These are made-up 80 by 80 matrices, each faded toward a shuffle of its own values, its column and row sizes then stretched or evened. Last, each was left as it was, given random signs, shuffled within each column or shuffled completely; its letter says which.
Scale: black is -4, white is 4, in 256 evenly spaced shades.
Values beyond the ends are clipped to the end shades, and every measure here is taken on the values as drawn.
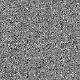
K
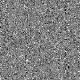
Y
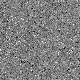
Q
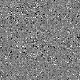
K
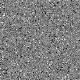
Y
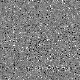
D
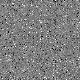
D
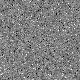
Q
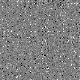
K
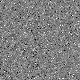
Q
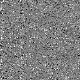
D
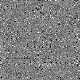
D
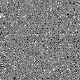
D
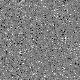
Y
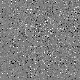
D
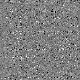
K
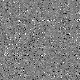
D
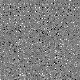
K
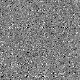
D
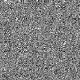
K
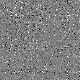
D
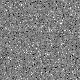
Q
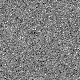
Q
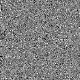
D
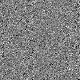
Y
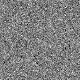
Y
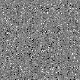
K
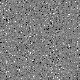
Y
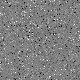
Q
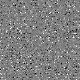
K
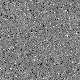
Q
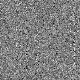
Y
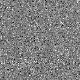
D
